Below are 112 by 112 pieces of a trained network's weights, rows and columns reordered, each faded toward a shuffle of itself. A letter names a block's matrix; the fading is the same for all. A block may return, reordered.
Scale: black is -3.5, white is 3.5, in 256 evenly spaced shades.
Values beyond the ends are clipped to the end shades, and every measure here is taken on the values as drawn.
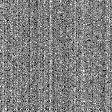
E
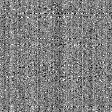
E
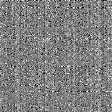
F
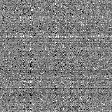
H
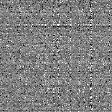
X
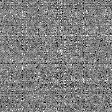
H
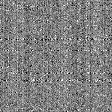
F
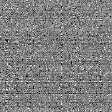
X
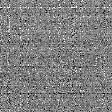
X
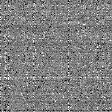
X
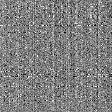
E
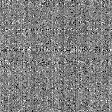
F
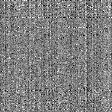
E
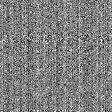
E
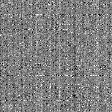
F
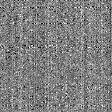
F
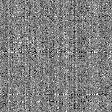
E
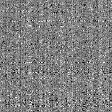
F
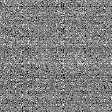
H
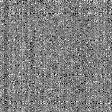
F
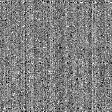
E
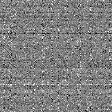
X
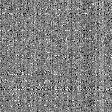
F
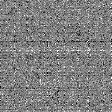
X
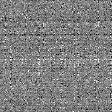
X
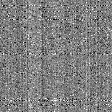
F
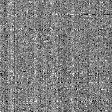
F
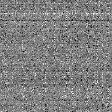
X
